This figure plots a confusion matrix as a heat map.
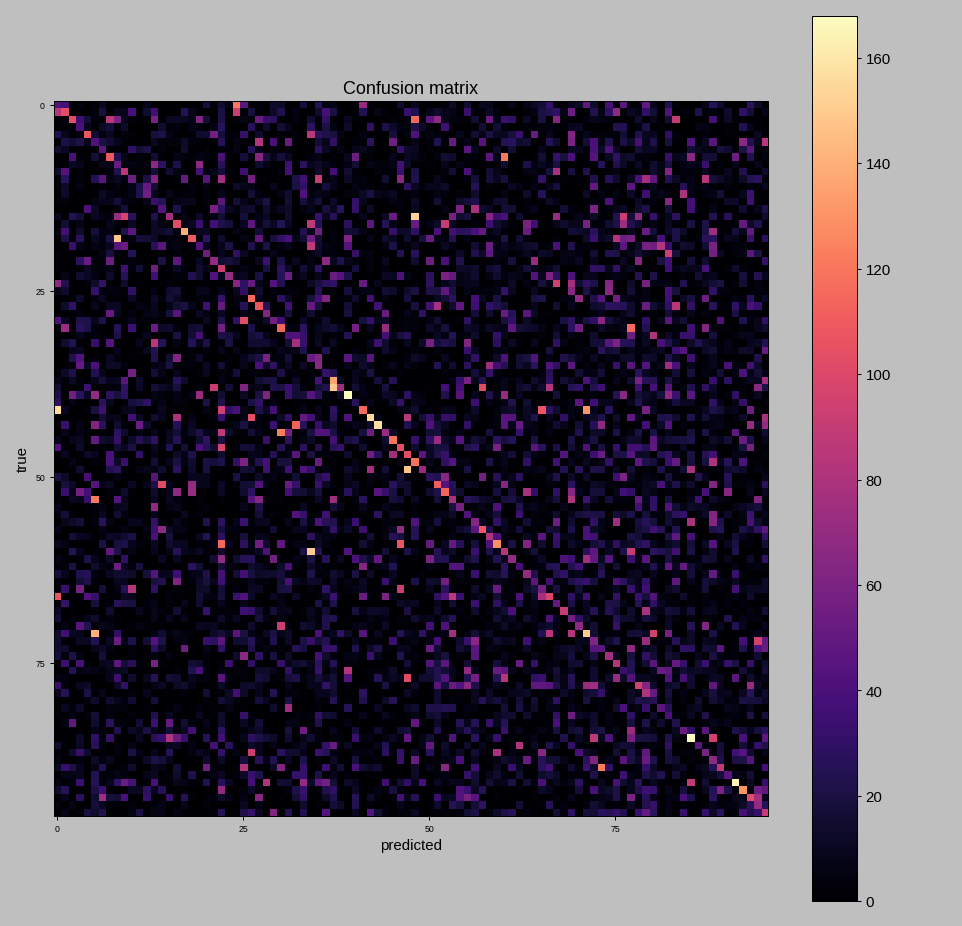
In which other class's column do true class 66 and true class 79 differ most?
0
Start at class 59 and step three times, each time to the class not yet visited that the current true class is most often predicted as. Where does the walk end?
82
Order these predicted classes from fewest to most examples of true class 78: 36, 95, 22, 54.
95, 22, 36, 54
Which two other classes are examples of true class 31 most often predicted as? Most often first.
80, 77
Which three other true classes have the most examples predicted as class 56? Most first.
14, 72, 77
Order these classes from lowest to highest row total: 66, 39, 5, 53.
53, 66, 5, 39
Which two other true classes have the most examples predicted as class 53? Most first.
66, 71
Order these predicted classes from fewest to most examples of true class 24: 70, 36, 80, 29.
80, 70, 36, 29
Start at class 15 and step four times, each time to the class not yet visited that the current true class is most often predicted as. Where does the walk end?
94
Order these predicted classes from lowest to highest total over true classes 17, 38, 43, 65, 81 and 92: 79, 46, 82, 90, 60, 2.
2, 90, 60, 46, 82, 79
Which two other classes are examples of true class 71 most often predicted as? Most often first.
5, 80
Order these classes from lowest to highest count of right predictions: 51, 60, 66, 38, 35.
35, 38, 60, 66, 51
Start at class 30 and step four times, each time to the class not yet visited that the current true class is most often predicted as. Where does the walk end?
51
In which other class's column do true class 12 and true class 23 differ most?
84
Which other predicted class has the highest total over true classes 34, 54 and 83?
13
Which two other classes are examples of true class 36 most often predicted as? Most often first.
10, 92
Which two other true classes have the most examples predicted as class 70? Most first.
26, 30
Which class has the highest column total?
22
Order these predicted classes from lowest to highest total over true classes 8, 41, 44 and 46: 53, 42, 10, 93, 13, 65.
53, 10, 42, 13, 93, 65
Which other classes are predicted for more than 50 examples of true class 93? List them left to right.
6, 27, 55, 77, 94
